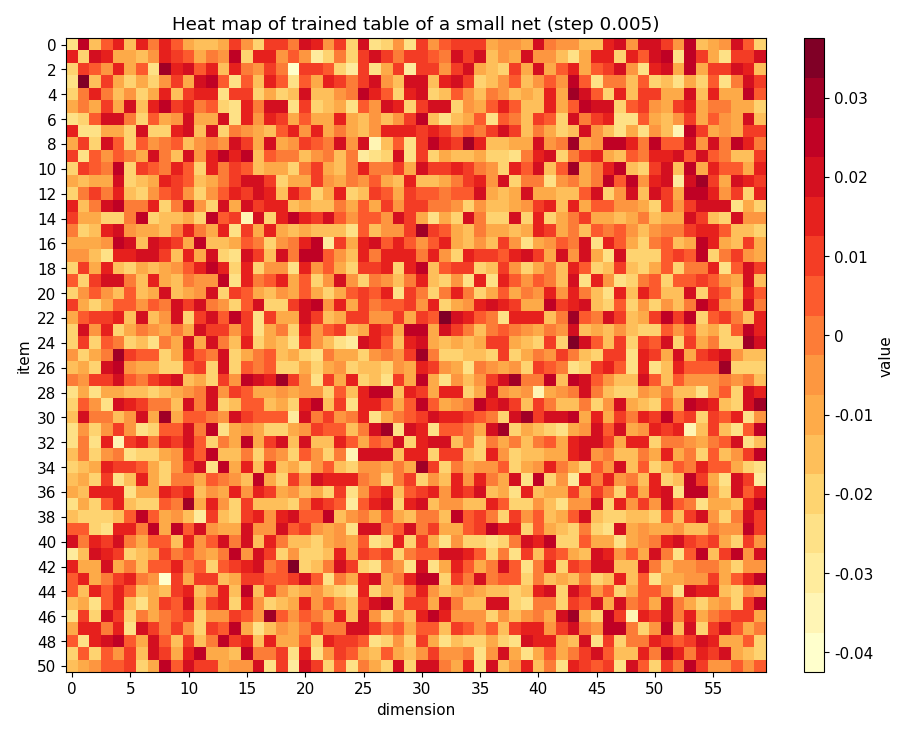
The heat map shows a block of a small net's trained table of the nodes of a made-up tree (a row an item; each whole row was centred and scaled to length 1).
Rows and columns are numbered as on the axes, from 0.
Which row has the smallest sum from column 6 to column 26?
26
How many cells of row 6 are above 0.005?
16
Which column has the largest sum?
30
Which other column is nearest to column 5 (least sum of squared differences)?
7
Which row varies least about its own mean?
15
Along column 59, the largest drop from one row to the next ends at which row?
34
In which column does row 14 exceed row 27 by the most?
12
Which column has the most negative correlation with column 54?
1
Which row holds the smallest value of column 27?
27
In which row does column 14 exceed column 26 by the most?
8
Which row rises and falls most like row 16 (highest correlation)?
21
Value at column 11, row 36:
-0.015
